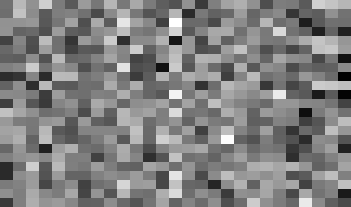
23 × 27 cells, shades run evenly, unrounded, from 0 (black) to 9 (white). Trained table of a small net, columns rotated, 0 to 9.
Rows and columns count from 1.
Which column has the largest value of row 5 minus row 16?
24
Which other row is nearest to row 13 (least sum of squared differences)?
3
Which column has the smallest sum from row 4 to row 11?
27
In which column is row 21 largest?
10
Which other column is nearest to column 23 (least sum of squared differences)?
12
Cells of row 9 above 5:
9
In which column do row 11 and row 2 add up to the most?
14
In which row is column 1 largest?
13
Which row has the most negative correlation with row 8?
5
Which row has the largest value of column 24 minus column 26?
23
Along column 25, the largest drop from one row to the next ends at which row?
11
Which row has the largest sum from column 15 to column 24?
19
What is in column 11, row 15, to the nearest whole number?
7
